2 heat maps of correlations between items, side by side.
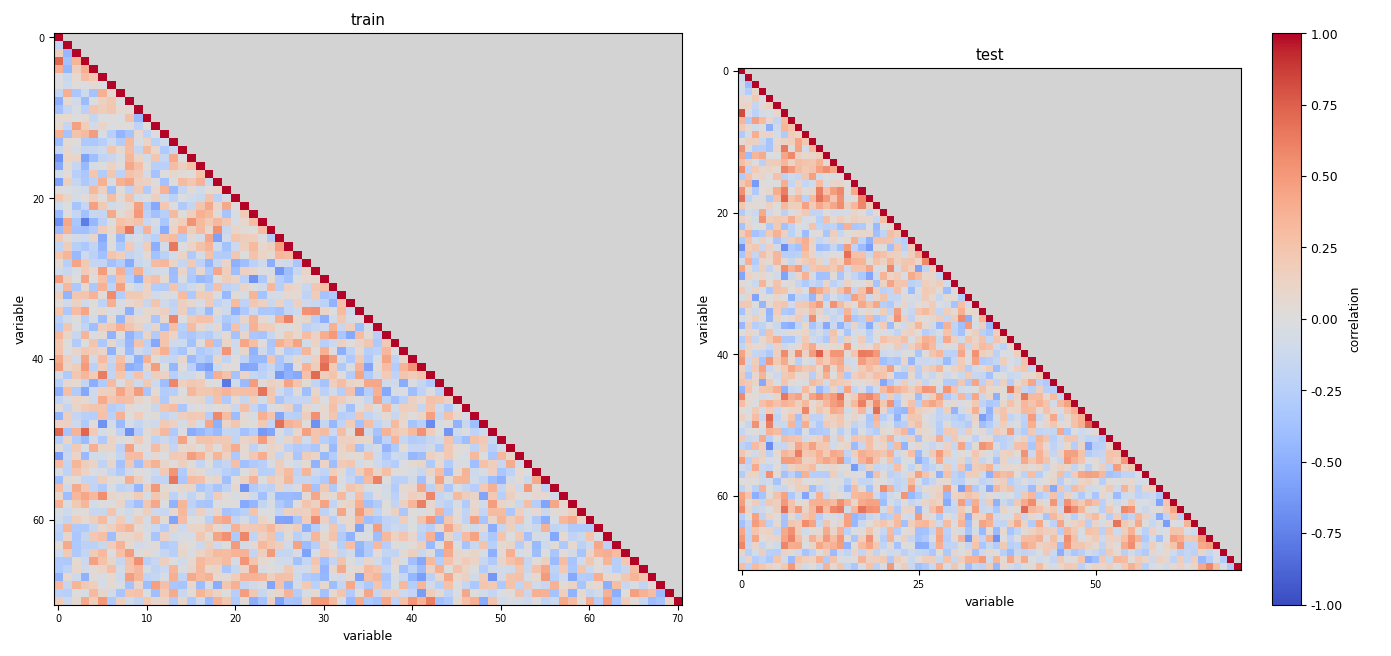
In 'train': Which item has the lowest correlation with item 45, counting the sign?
48
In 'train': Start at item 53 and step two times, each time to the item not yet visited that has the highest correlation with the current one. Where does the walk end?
11
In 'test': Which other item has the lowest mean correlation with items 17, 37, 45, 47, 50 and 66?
68
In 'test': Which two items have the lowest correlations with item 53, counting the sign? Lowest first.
4, 49
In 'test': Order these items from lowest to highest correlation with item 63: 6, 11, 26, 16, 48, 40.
16, 6, 11, 40, 48, 26
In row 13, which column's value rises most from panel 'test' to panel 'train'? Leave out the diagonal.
35
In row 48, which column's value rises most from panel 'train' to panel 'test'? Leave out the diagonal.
57
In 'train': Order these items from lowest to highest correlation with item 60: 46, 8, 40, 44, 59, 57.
46, 8, 40, 59, 44, 57
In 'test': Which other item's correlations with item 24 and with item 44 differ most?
59
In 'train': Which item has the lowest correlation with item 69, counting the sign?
41
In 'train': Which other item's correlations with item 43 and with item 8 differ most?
64
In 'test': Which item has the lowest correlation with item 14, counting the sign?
36
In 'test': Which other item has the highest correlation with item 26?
15
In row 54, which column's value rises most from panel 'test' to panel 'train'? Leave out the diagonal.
25
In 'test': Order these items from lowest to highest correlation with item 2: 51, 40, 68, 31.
40, 68, 51, 31
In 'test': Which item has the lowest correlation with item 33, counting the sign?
3
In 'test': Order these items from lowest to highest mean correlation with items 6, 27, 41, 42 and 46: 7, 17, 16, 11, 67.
16, 7, 67, 11, 17
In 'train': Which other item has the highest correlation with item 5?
42
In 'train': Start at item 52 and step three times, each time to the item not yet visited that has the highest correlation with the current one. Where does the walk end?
44
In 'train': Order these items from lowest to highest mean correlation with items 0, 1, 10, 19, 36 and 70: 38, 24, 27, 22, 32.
22, 32, 38, 27, 24
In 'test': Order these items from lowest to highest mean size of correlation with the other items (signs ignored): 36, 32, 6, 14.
32, 36, 14, 6
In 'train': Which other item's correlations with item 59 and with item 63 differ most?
34
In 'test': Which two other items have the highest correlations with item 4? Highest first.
49, 50
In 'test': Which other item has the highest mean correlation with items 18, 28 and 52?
6
